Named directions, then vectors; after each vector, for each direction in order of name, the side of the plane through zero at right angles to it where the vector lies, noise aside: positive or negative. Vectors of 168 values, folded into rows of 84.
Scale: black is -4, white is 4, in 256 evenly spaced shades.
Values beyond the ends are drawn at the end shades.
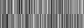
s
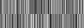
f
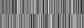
negative, negative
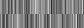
negative, positive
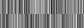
negative, positive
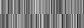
negative, positive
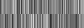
positive, positive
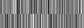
positive, positive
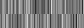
positive, negative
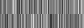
positive, positive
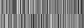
negative, negative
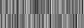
positive, negative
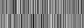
negative, negative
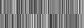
positive, positive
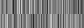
negative, negative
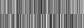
positive, positive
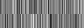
positive, positive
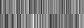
positive, positive
